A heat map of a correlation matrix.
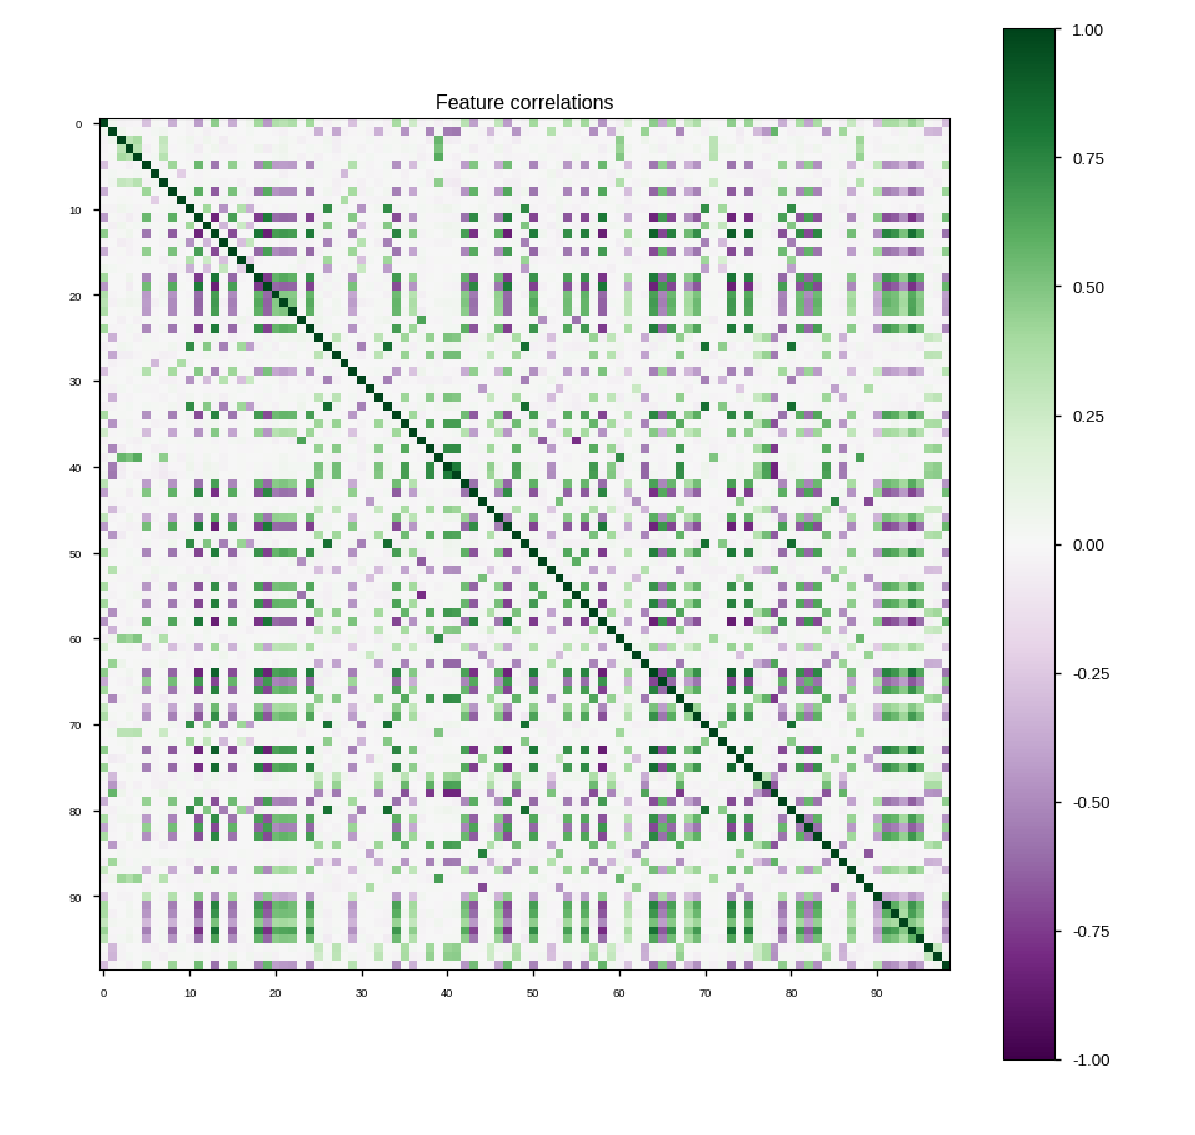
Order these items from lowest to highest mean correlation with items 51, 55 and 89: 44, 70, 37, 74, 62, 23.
37, 23, 44, 74, 70, 62
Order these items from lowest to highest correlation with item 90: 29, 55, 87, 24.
24, 87, 55, 29
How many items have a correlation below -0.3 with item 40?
5
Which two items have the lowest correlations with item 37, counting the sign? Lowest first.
55, 51
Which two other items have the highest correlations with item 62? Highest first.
89, 31
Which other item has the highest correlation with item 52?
78
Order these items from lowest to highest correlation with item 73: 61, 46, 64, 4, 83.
4, 61, 46, 83, 64
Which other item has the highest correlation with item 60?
39
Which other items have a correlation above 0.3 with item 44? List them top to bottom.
53, 74, 85
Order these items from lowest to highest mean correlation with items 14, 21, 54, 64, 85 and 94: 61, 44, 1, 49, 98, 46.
98, 49, 1, 44, 61, 46
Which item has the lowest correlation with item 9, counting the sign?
6
